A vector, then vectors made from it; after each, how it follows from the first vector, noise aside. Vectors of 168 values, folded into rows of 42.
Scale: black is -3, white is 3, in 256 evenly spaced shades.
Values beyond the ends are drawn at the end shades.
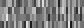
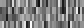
negated.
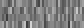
negated, shrunk.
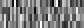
reversed.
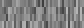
negated, shrunk.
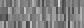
negated, shrunk.
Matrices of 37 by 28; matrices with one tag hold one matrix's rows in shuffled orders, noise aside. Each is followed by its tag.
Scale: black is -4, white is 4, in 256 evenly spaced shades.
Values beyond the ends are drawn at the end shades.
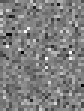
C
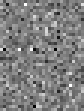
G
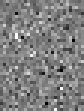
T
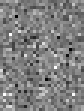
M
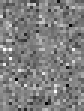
M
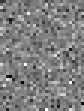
C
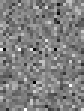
G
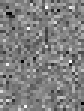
C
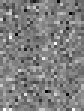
M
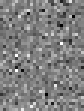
T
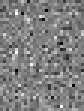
T
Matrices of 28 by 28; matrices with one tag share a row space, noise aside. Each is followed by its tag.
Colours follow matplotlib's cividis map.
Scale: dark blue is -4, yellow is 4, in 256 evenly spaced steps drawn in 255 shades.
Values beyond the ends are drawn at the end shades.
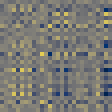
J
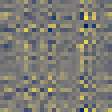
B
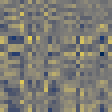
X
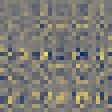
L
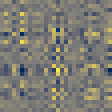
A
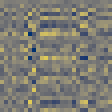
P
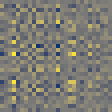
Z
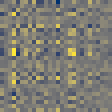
Z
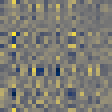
Z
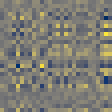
J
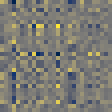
Z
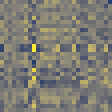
P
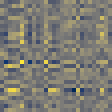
X
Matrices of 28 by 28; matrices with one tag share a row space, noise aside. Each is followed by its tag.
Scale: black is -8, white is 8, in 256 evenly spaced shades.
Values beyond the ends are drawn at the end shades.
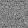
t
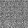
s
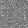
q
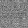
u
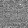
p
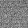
u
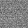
u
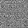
s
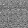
u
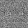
s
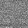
p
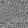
p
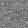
p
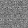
u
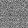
q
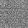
s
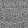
s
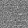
u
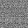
s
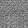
s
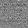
u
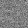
p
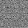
s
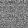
q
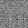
q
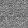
q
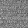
q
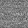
p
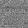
s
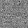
p
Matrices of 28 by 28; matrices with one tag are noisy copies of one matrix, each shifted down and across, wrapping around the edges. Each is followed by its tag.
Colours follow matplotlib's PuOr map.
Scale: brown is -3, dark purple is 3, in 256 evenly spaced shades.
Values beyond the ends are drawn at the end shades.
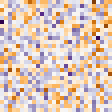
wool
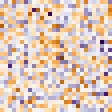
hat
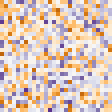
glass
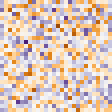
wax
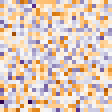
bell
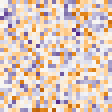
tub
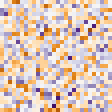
tub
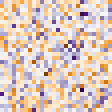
wool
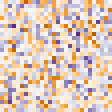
tub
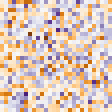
wax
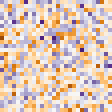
glass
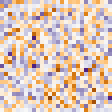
wool
